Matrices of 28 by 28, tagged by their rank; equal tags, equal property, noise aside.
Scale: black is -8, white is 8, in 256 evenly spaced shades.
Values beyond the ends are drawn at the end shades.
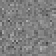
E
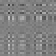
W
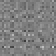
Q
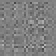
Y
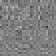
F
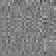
Y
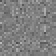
F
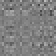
Q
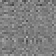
F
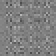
Q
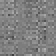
Y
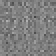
Y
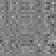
Y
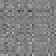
Y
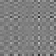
W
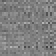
Q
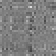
Y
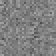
E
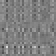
W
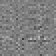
F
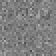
E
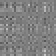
Q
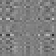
Q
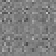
Y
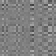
W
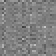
Y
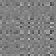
W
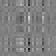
W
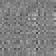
Q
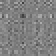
F
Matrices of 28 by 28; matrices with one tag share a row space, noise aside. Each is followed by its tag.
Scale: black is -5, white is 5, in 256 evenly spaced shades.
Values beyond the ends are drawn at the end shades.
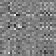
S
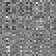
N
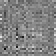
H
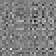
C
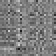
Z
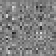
N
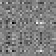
N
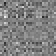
H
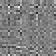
Z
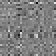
Z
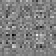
N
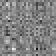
N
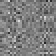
S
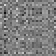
H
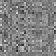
H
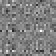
N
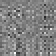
S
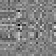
Z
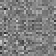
H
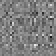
C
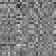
Z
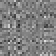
S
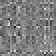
S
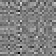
Z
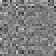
H
